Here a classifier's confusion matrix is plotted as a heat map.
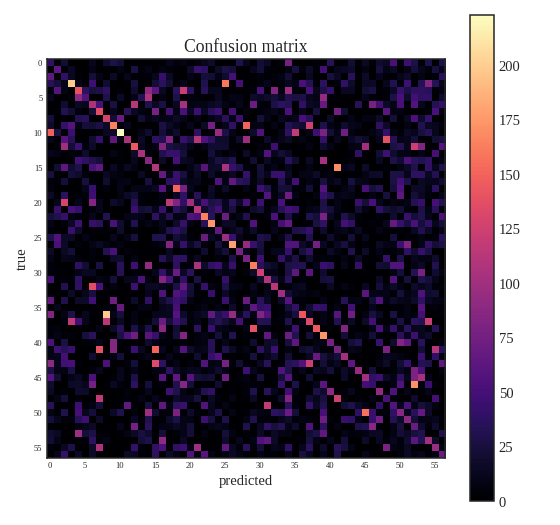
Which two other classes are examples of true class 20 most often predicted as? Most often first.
2, 17
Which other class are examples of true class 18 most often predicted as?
19
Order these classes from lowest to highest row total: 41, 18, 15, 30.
30, 18, 15, 41
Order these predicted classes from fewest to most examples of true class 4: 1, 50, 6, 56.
56, 6, 50, 1
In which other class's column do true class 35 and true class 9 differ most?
28
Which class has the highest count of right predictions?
10
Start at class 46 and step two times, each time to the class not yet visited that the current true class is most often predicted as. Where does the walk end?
12
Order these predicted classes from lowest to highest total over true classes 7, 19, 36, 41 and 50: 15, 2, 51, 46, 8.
51, 46, 2, 8, 15
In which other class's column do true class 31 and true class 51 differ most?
16
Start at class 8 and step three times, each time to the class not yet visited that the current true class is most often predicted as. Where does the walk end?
34
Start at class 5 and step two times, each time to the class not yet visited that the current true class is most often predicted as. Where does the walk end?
39
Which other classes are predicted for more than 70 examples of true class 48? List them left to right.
7, 34, 41
